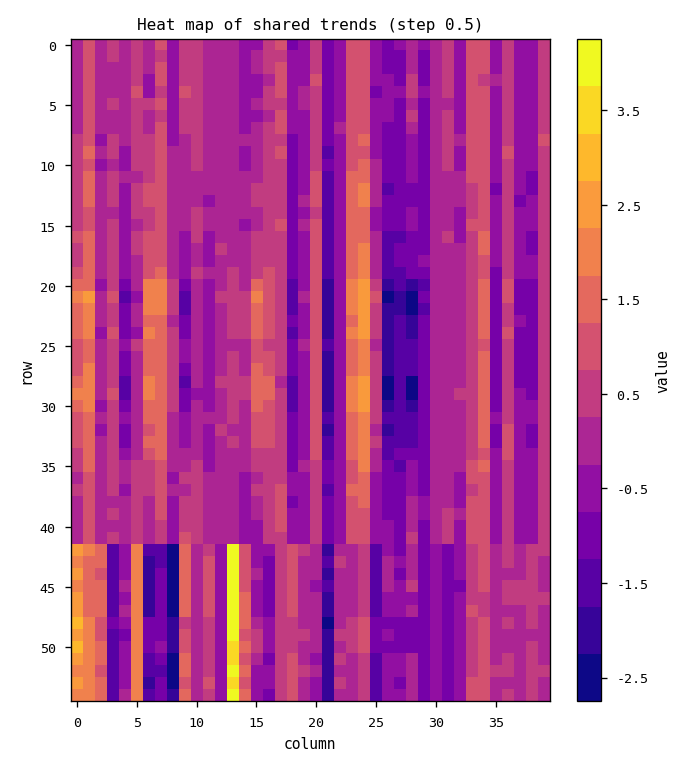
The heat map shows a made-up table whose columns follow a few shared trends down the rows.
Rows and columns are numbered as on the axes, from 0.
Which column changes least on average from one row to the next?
30
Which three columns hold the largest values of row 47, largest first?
13, 0, 5
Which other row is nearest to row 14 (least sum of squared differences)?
37
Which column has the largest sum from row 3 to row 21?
24
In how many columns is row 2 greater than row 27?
16
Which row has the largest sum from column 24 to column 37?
4
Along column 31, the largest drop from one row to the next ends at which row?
42
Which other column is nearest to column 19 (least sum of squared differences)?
22
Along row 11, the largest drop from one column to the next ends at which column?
21
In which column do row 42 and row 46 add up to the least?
8
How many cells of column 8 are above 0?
10
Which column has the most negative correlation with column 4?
15
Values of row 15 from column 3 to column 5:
0.5 -0.5 0
